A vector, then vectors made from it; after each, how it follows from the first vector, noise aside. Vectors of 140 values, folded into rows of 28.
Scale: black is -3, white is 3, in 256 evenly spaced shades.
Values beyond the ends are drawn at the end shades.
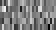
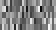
sign-scrambled.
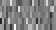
wrapped around, partly zeroed.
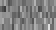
negated, shrunk.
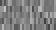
shrunk.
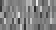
wrapped around, negated, partly zeroed.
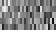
sign-scrambled.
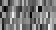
sign-scrambled.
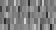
wrapped around, partly zeroed.
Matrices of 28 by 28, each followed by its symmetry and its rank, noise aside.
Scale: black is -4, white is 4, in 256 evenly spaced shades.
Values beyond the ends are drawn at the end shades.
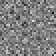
symmetric, rank eight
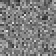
no symmetry, rank eight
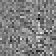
no symmetry, rank seven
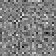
antisymmetric, rank six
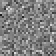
symmetric, rank eight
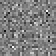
antisymmetric, rank eight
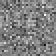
no symmetry, rank eight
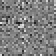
no symmetry, rank eight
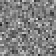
no symmetry, rank seven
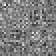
symmetric, rank eight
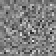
no symmetry, rank six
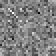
symmetric, rank eight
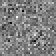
symmetric, rank eight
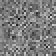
symmetric, rank eight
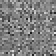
antisymmetric, rank six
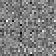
no symmetry, rank seven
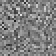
antisymmetric, rank eight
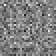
no symmetry, rank six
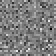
no symmetry, rank seven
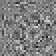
symmetric, rank six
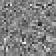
no symmetry, rank six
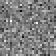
antisymmetric, rank eight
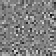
antisymmetric, rank six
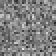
no symmetry, rank six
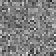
no symmetry, rank eight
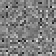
symmetric, rank six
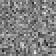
no symmetry, rank seven
